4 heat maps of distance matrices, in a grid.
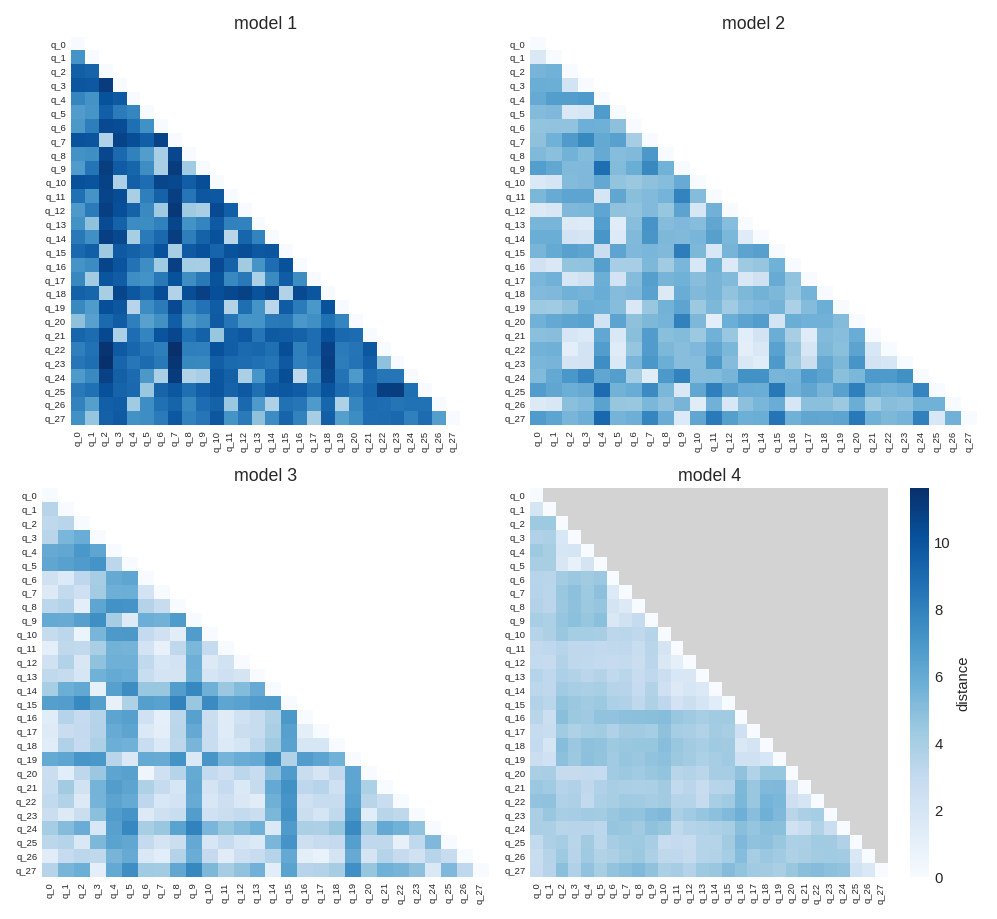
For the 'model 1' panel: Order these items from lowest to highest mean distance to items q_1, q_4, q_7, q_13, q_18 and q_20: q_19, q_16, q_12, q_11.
q_19, q_11, q_16, q_12
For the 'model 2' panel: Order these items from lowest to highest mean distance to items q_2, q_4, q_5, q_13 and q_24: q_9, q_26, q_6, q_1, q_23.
q_23, q_6, q_26, q_1, q_9
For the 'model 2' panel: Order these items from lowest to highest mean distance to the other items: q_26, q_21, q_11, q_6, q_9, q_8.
q_21, q_26, q_6, q_8, q_11, q_9
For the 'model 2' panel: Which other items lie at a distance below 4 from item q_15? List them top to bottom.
q_4, q_11, q_20
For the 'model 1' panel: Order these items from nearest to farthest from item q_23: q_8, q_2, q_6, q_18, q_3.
q_8, q_6, q_3, q_18, q_2
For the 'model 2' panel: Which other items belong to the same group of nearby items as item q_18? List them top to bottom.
q_8
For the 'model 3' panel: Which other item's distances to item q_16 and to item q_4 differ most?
q_15
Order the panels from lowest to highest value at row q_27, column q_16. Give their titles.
model 3, model 4, model 2, model 1
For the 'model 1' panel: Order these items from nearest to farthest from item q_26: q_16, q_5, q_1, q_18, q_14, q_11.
q_14, q_11, q_1, q_5, q_16, q_18
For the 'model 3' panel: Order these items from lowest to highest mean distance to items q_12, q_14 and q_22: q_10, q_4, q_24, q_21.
q_10, q_21, q_24, q_4
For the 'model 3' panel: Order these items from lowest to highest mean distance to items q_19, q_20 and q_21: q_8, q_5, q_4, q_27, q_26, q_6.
q_6, q_26, q_8, q_5, q_4, q_27
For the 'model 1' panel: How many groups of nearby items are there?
8
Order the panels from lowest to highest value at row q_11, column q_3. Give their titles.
model 4, model 3, model 2, model 1
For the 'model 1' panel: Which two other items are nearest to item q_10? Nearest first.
q_3, q_21
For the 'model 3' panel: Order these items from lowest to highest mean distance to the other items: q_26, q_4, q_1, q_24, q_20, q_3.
q_26, q_20, q_1, q_3, q_24, q_4
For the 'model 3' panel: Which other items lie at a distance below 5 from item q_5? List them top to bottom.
q_4, q_9, q_15, q_19
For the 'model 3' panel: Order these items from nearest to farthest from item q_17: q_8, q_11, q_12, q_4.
q_11, q_12, q_8, q_4
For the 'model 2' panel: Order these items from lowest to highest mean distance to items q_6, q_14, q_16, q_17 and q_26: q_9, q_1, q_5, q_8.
q_5, q_1, q_8, q_9
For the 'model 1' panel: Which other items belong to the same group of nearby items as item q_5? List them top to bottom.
q_25
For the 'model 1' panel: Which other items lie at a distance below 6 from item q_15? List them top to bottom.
q_2, q_7, q_18
